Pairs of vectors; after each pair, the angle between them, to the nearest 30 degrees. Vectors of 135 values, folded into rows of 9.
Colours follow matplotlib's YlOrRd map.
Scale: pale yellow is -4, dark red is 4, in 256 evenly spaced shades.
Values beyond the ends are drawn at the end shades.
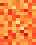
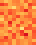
30 degrees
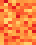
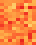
90 degrees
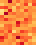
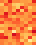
60 degrees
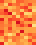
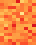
120 degrees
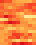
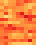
150 degrees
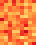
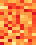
90 degrees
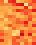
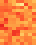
150 degrees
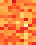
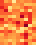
150 degrees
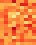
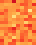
30 degrees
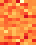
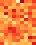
120 degrees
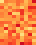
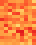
150 degrees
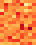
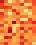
60 degrees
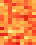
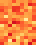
120 degrees
